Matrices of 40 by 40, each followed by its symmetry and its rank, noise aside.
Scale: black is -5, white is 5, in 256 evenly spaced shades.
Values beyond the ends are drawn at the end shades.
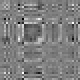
symmetric, rank two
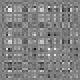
symmetric, rank two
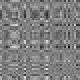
antisymmetric, rank two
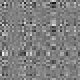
antisymmetric, rank two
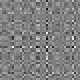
no symmetry, rank two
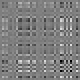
symmetric, rank one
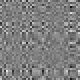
antisymmetric, rank two
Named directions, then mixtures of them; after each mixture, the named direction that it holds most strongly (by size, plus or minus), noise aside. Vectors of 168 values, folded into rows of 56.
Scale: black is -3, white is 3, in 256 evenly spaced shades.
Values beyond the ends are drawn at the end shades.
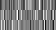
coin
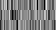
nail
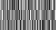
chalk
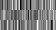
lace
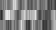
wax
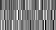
coin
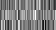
coin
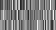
lace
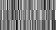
chalk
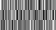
coin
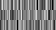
nail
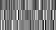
coin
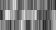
wax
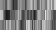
wax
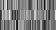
nail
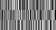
chalk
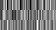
lace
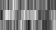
wax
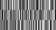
chalk
